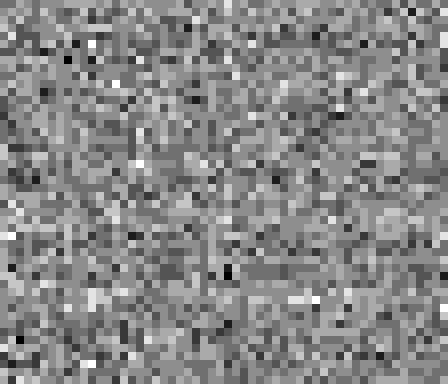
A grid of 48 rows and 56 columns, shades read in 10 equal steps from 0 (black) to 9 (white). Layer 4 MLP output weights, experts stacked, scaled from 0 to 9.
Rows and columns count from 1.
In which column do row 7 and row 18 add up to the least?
6
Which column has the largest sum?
11
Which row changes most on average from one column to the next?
2
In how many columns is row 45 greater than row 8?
20
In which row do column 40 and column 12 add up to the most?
38
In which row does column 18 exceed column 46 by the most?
21
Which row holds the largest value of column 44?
37
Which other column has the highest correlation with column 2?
15
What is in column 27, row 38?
5
